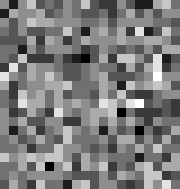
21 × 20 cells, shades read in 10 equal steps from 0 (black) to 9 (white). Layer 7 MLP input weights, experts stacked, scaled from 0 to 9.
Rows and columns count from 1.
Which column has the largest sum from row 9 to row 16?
7
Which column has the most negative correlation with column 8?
18
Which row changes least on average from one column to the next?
3
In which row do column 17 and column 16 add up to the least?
1
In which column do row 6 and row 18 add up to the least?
16
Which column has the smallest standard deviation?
11
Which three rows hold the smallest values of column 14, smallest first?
13, 10, 8
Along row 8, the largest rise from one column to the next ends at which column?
2
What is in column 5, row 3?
6
